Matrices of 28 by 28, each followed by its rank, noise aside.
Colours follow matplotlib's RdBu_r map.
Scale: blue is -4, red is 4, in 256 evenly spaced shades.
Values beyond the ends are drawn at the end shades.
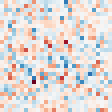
eight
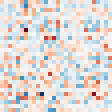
six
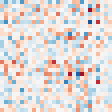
four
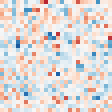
eight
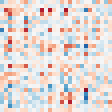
three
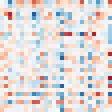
three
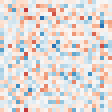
six
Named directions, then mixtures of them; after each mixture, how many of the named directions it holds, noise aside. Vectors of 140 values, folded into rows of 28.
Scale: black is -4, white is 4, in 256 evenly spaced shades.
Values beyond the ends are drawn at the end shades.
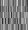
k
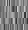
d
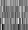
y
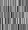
three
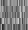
two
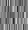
one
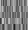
three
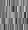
one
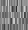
three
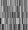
three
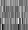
one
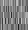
two
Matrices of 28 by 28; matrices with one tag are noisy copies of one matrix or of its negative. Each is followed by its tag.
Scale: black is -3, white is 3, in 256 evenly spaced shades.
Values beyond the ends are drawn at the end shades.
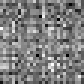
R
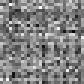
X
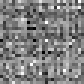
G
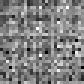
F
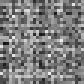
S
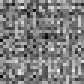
G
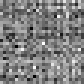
G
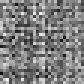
S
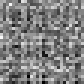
X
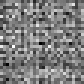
S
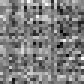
F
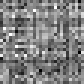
G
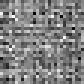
S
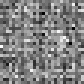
S
